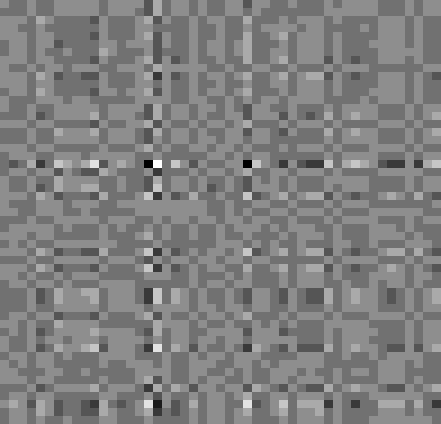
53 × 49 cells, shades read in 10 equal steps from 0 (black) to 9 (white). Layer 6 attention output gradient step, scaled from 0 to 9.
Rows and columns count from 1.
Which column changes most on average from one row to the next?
18
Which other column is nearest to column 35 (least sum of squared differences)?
44
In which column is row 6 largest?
28
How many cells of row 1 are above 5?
1
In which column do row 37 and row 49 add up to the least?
17
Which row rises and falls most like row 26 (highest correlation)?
9
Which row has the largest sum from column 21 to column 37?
51
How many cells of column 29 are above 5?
3
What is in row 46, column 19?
5
